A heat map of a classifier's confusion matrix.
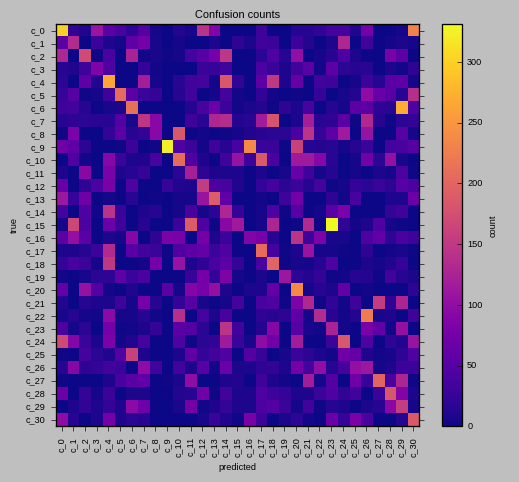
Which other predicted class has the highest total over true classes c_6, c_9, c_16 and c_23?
c_29
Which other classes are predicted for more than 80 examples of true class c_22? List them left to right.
c_4, c_10, c_26
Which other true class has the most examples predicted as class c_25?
c_26
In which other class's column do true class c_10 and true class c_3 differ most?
c_17
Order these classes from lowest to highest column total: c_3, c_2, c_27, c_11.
c_3, c_27, c_2, c_11
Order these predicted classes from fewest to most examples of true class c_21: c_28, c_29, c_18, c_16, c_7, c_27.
c_16, c_28, c_18, c_7, c_29, c_27
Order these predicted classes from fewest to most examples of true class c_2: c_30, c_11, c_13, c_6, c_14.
c_30, c_11, c_13, c_6, c_14
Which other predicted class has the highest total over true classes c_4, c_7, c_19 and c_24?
c_14
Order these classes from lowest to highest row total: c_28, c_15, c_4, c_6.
c_28, c_6, c_4, c_15
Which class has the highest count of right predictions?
c_9
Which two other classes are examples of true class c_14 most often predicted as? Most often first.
c_4, c_24
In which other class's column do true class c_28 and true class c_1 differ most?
c_24
